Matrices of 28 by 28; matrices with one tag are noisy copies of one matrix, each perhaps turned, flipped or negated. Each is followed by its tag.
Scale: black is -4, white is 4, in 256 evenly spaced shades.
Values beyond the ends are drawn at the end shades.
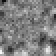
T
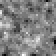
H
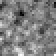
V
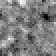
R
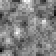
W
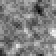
R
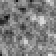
V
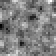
W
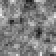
W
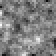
H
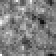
V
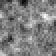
R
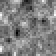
W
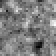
R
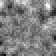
T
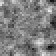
T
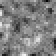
H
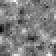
W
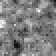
R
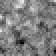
V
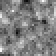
W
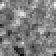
V
